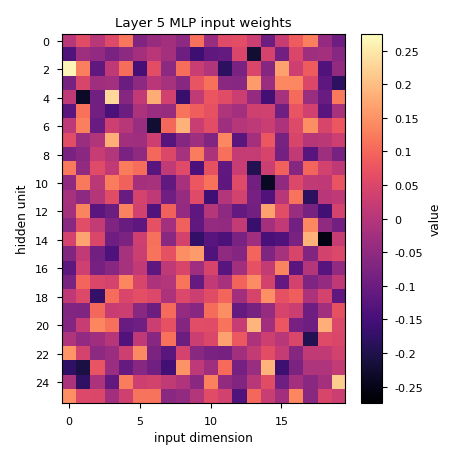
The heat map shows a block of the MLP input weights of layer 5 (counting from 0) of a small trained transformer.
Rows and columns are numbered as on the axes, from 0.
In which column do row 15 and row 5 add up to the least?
3
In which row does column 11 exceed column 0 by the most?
23
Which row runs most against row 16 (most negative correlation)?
7
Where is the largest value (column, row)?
0, 2
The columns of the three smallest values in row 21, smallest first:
17, 4, 8
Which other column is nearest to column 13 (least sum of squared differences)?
9
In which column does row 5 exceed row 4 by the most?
1
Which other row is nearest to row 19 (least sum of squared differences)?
21
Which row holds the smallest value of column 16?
16
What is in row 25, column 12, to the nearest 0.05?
-0.15
